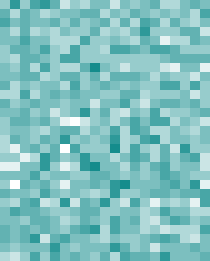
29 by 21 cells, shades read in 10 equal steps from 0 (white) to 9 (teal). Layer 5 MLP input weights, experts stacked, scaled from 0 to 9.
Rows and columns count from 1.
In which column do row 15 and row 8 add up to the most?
10
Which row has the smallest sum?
8
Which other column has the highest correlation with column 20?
5
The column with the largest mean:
3
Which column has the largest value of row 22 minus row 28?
16
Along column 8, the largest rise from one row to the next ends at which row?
15
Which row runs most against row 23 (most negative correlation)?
6
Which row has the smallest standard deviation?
20
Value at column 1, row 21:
4
